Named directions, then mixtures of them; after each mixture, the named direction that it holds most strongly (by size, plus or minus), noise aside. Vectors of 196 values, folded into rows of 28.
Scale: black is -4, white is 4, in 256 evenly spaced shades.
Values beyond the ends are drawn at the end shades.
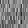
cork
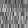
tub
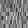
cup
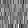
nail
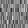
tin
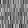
nail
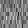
cup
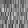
nail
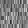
cup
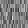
tin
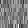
nail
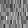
cup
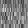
tub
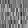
cork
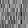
cork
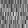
cup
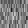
cup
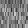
tub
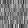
nail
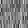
nail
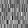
tin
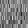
cork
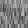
tub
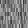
cup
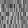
cup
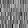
nail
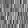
tin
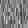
cork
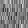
nail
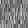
cork
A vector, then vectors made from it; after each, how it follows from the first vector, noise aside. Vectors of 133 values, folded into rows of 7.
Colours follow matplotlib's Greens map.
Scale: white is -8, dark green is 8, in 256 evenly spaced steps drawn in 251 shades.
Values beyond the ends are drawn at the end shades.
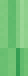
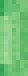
wrapped around.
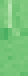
reversed, negated, partly zeroed.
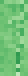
sign-scrambled.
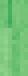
reversed, shrunk.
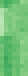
wrapped around, negated.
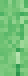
sign-scrambled.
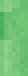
wrapped around, shrunk.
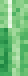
reversed, negated, scaled up.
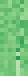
sign-scrambled.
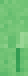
partly zeroed.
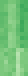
negated.
